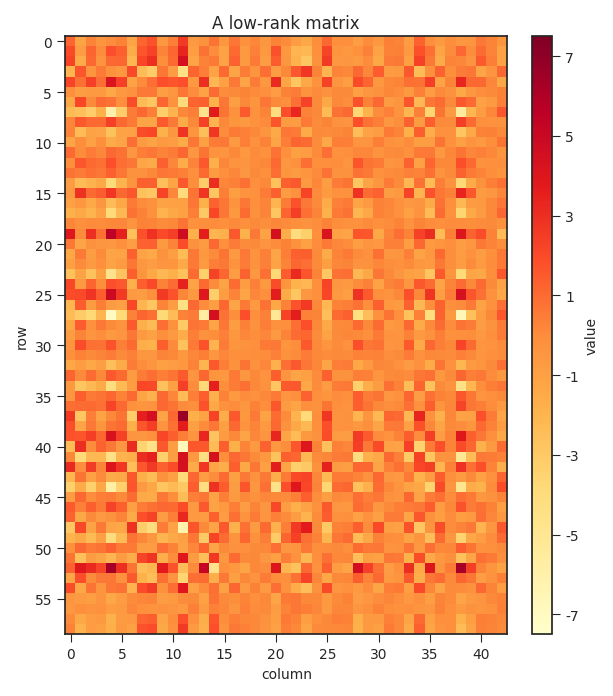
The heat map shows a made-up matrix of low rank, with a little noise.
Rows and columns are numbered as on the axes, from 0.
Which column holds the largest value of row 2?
11
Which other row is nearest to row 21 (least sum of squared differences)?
10
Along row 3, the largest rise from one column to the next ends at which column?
12
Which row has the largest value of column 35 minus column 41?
52
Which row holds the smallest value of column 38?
27
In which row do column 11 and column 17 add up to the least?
40
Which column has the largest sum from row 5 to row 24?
22
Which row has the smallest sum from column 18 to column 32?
41
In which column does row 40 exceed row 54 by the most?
23
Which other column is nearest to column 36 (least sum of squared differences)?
15
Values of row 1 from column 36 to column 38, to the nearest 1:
-1 0 1
